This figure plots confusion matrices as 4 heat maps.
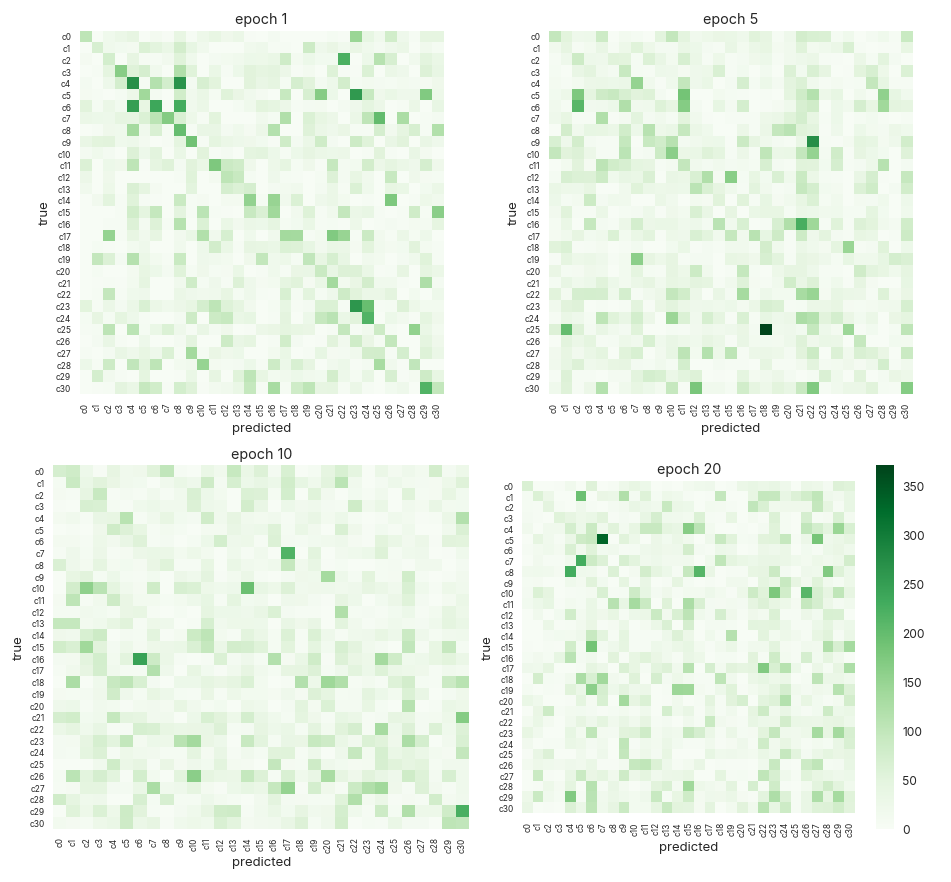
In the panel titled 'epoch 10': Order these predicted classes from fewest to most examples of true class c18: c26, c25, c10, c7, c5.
c7, c10, c25, c26, c5
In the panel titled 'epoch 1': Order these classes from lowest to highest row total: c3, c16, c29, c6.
c16, c29, c3, c6
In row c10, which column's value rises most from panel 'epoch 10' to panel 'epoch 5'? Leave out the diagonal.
c22
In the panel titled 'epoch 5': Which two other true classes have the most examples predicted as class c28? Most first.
c5, c6
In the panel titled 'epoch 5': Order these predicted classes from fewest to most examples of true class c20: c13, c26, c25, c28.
c25, c13, c28, c26
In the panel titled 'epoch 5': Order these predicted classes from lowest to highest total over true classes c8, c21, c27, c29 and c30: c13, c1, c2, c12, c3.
c2, c3, c13, c1, c12
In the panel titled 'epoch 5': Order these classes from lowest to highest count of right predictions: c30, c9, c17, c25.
c9, c17, c25, c30
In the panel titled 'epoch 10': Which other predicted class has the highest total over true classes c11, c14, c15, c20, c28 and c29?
c26
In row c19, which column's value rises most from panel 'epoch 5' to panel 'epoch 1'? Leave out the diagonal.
c4
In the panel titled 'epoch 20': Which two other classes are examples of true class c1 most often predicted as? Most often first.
c5, c9
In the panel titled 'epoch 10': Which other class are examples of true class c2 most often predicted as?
c3
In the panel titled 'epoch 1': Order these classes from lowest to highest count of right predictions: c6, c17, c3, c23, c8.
c17, c3, c8, c6, c23
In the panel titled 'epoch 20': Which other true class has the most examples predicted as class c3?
c16
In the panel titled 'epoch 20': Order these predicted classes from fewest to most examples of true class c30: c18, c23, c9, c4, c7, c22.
c18, c7, c23, c4, c9, c22
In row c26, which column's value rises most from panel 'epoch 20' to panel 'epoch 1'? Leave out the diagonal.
c17
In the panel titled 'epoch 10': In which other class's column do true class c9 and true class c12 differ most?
c20
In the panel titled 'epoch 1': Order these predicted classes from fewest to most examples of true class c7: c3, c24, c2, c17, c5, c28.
c28, c2, c3, c5, c24, c17
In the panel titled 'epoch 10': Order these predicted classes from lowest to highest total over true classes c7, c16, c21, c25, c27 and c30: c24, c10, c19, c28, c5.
c28, c10, c5, c19, c24
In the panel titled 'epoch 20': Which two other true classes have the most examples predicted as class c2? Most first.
c21, c25
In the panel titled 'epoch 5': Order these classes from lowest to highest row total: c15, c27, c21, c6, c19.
c15, c21, c19, c27, c6
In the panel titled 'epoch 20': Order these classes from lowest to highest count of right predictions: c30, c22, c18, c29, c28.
c22, c30, c28, c18, c29
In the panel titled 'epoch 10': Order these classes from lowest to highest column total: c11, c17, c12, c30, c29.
c12, c29, c11, c17, c30
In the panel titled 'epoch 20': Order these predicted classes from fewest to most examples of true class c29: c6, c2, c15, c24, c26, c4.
c2, c26, c24, c15, c6, c4
